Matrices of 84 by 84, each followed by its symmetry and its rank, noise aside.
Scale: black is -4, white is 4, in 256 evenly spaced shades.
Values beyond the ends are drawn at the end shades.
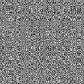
no symmetry, rank five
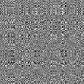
antisymmetric, rank four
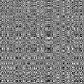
no symmetry, rank four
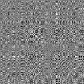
symmetric, rank five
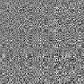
no symmetry, rank six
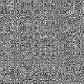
antisymmetric, rank six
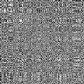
symmetric, rank six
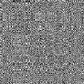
no symmetry, rank six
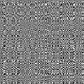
antisymmetric, rank four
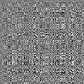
antisymmetric, rank four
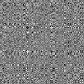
symmetric, rank five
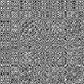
symmetric, rank five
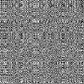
antisymmetric, rank four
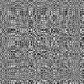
antisymmetric, rank four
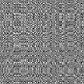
no symmetry, rank four
